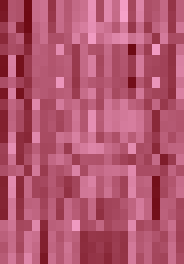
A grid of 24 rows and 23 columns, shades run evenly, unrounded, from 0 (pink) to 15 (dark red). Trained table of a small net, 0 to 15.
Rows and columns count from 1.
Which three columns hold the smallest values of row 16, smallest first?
17, 10, 5
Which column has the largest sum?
1
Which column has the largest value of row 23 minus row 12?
12
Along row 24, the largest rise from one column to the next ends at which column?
6
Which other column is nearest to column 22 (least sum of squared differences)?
19
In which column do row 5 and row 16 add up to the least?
20
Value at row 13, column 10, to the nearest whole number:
3
